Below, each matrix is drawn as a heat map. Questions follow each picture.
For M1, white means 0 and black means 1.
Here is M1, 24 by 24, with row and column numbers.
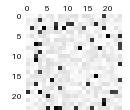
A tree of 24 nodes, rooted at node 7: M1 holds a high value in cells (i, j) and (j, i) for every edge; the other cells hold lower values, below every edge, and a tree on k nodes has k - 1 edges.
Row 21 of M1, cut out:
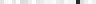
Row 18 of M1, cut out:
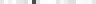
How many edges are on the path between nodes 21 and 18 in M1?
6
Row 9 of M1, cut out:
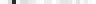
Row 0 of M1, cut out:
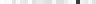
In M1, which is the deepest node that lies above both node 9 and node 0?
3
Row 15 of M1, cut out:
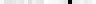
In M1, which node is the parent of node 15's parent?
2
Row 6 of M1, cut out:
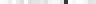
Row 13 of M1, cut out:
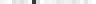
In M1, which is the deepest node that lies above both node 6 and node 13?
23
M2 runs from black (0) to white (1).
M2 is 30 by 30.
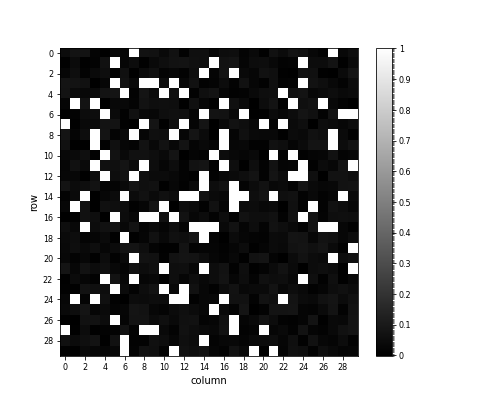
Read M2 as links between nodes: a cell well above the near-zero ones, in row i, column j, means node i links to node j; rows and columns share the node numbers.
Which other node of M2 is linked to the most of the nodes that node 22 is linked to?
node 12
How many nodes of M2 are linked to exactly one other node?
2
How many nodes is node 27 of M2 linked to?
5
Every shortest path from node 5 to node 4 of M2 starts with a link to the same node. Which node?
node 23
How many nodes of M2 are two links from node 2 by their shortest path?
9
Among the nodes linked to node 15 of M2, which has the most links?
node 17
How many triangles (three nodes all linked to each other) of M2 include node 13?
1
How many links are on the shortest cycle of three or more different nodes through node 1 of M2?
4
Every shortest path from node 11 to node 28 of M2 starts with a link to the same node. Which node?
node 29
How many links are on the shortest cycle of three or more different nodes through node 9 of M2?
4
